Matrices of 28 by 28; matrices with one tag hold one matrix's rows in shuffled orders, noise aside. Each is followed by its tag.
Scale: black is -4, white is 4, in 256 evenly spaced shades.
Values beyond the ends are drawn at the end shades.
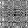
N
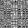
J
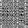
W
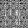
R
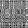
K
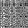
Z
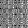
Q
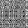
K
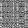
W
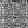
N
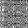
N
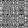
W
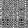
W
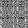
W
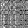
Z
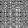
R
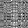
J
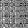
Z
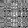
J
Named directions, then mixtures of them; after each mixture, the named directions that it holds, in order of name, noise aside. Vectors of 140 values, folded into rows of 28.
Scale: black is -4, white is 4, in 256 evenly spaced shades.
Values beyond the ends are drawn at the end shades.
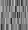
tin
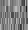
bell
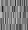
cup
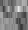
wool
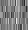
bell, cup.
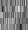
bell, cup, wool.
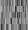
tin.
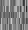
bell, tin.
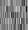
bell.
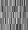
cup.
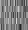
bell, cup, tin.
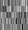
bell, wool.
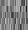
bell.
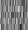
bell, cup, tin.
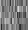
cup, tin, wool.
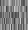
bell, cup.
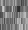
cup, wool.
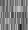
bell, tin, wool.
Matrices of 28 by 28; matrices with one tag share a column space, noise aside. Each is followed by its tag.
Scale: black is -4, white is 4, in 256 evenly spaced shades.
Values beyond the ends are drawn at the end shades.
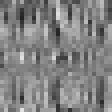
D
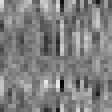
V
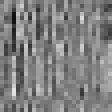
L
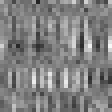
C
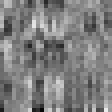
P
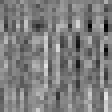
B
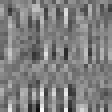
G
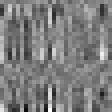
G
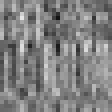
L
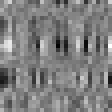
C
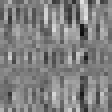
D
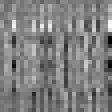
B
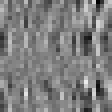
V
